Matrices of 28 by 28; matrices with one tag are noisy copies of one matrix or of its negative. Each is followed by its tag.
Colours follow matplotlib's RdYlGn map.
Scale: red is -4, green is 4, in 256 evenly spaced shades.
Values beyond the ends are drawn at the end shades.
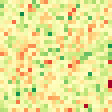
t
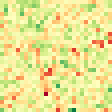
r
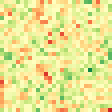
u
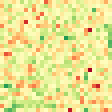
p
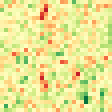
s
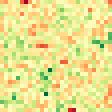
r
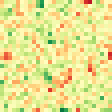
u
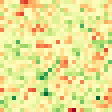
r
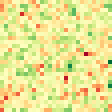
t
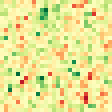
s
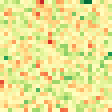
u
